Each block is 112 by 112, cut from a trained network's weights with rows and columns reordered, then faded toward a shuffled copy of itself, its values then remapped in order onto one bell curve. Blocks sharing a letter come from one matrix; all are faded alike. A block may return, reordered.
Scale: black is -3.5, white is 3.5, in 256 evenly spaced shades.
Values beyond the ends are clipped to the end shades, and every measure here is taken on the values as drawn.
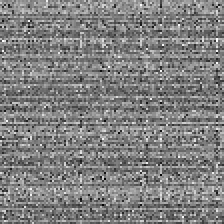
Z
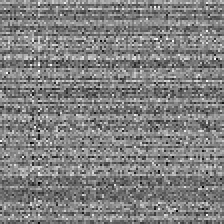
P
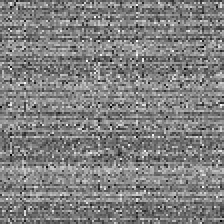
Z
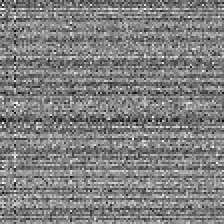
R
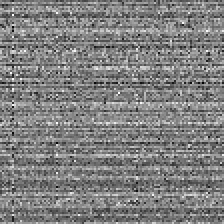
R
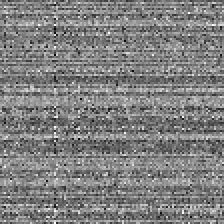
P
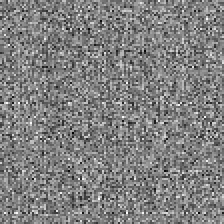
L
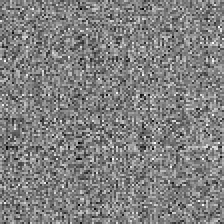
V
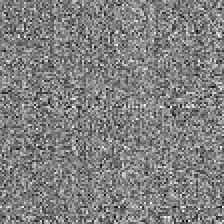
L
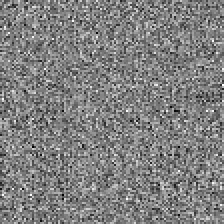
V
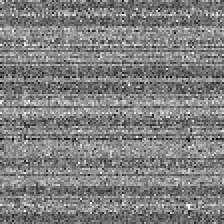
R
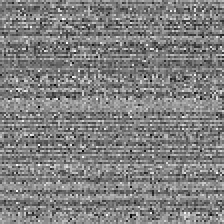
Z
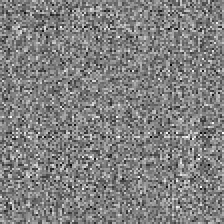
L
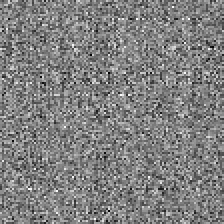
L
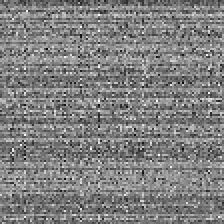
Z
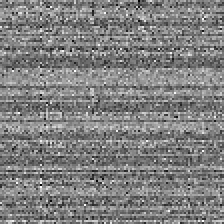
P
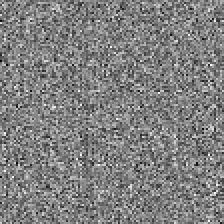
V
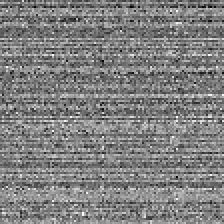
R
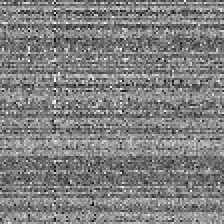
P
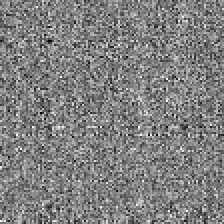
L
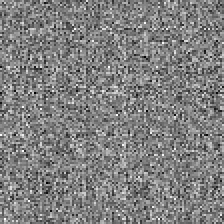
L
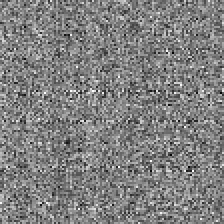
L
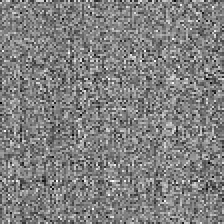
L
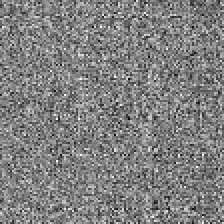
V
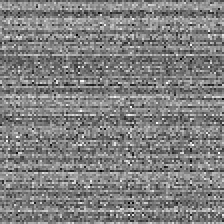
P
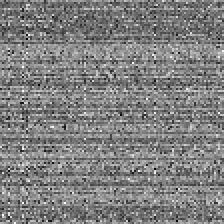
Z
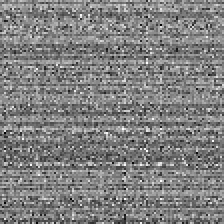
Z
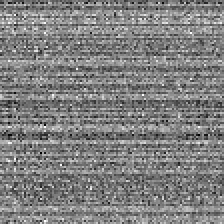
R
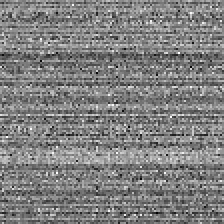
P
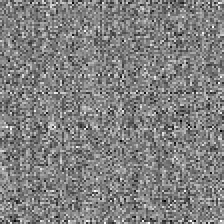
L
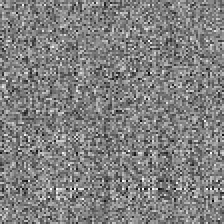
V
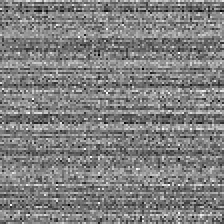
R
